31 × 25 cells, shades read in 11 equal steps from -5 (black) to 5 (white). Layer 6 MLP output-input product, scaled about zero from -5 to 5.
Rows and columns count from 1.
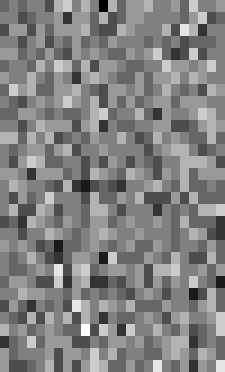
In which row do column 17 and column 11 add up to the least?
24
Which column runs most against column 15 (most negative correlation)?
4
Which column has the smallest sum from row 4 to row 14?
17
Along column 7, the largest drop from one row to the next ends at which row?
21
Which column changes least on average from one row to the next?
16
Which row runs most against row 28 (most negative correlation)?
14
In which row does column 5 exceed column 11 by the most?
6
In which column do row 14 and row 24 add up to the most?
22
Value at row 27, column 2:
-1
